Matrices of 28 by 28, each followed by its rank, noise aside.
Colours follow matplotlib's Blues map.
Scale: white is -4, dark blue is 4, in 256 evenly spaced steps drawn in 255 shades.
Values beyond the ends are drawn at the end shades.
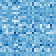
four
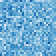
eight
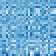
four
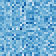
six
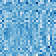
four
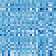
three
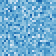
eight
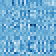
three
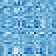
four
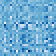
three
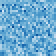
eight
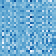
three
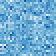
six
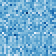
eight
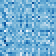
four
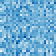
four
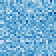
eight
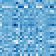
four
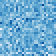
six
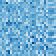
six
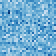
eight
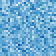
eight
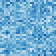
six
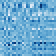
three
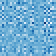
three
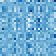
three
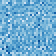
eight
